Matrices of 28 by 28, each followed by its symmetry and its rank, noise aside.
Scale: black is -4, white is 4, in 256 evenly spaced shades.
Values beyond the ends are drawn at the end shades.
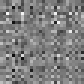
antisymmetric, rank four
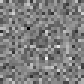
symmetric, rank eight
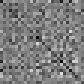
symmetric, rank four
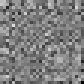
symmetric, rank six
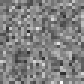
no symmetry, rank eight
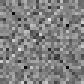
symmetric, rank eight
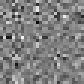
antisymmetric, rank four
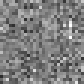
no symmetry, rank eight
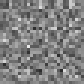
no symmetry, rank four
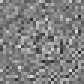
symmetric, rank eight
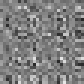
antisymmetric, rank four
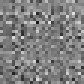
antisymmetric, rank four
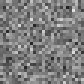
no symmetry, rank eight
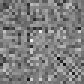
symmetric, rank eight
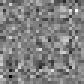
antisymmetric, rank six
